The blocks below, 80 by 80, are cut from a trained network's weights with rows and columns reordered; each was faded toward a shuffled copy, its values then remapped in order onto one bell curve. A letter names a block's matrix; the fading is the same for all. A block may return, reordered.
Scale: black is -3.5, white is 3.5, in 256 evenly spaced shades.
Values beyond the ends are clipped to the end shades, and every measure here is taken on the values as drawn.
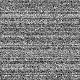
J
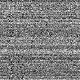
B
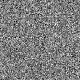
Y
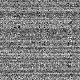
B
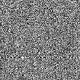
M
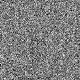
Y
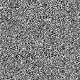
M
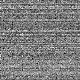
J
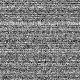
J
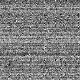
B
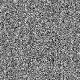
Y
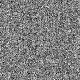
Y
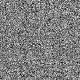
M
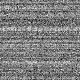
J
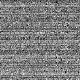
J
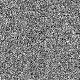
M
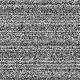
J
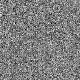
M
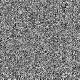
M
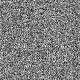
Y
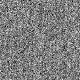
Y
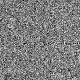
Y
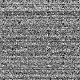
B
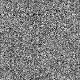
M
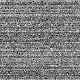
J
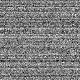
J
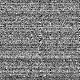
B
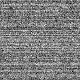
J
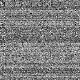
B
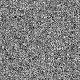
M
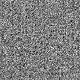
M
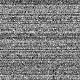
J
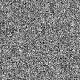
Y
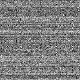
B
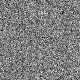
M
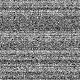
J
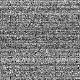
B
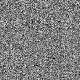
M
